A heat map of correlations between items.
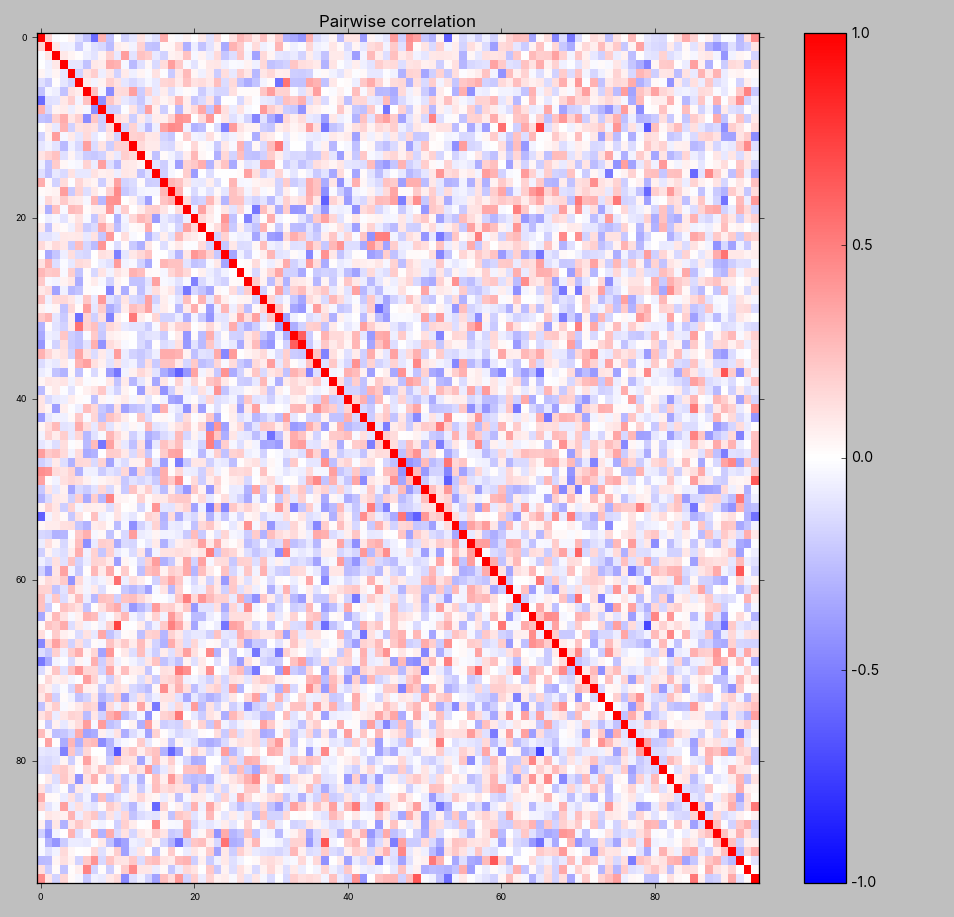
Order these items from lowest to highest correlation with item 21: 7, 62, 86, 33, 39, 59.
33, 7, 86, 39, 59, 62
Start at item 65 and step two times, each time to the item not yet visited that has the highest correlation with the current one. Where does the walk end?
60
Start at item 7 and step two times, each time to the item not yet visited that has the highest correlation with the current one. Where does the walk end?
59
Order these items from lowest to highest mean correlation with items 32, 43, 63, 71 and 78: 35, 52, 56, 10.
56, 10, 35, 52
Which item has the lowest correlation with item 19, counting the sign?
28
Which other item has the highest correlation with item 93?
49
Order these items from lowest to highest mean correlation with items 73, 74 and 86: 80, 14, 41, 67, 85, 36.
80, 14, 67, 36, 85, 41
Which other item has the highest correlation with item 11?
2
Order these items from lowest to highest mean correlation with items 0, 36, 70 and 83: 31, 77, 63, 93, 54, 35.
54, 31, 77, 63, 93, 35
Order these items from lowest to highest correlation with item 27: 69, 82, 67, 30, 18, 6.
67, 30, 18, 6, 69, 82
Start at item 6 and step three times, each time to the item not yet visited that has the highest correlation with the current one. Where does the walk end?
31
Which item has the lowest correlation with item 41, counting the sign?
62
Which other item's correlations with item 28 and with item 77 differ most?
82
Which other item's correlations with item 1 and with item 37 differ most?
89
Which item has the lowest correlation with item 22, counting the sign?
52
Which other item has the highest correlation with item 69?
53
